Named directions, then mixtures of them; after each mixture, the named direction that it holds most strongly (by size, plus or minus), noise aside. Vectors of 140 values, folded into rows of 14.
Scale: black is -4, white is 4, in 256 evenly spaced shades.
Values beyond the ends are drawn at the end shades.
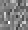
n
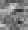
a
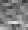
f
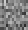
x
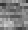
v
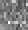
n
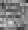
v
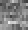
f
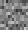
x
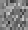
n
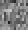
n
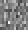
n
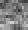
f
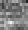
v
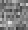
v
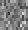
n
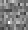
x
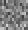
x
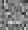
x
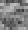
a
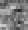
a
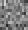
x
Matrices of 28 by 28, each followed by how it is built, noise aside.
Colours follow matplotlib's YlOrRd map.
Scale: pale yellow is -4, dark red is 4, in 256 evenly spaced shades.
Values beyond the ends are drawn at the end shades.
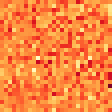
uneven columns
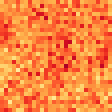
smooth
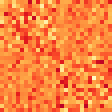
block diagonal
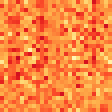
blocks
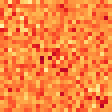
block diagonal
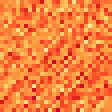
Hankel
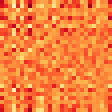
low rank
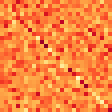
diagonal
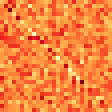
diagonal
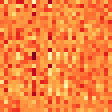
low rank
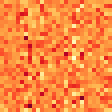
uneven columns
